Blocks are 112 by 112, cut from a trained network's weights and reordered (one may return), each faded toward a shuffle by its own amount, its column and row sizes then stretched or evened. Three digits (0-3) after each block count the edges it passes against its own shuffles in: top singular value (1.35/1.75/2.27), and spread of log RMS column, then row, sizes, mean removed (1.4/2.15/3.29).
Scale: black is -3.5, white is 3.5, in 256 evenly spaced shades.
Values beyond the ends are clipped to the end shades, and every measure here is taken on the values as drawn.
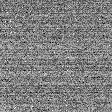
2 0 0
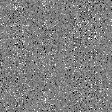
0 2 0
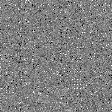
0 1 1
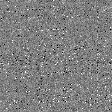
0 1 1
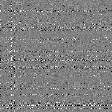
2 1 3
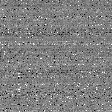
1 0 2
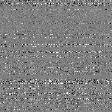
1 1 3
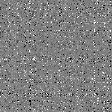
1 2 2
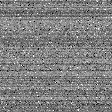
3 0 1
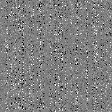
0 3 1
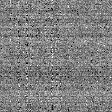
2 2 0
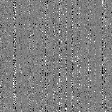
1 3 1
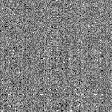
2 1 1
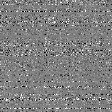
1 1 3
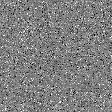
1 0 0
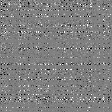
1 2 3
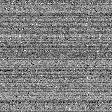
3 0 1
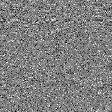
2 0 1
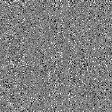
2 2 1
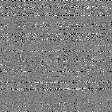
1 1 3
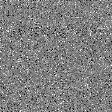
0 1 1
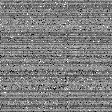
3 0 1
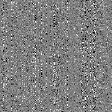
2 3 0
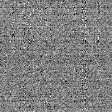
1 2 0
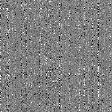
1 3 0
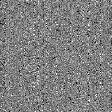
1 2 0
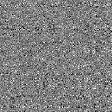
2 1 2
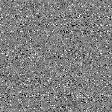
1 0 2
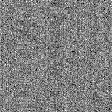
2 0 0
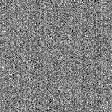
2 0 0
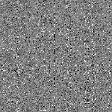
1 2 1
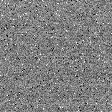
0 0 0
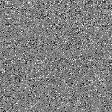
2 0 1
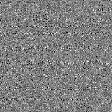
2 0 2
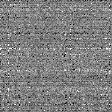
2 2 2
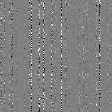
2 3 0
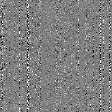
2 3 0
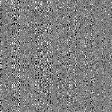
3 3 1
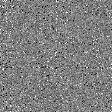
1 1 1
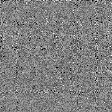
0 2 2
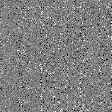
0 2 1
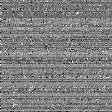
3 1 2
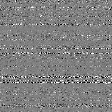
2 1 3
